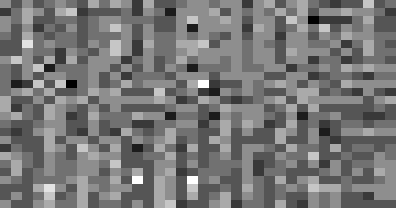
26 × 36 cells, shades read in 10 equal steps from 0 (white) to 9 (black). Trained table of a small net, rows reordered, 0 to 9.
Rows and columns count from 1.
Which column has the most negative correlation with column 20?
9
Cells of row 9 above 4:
20
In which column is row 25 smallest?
5
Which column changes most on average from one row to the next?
18
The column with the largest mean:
13
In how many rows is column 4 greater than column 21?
18
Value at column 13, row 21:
6
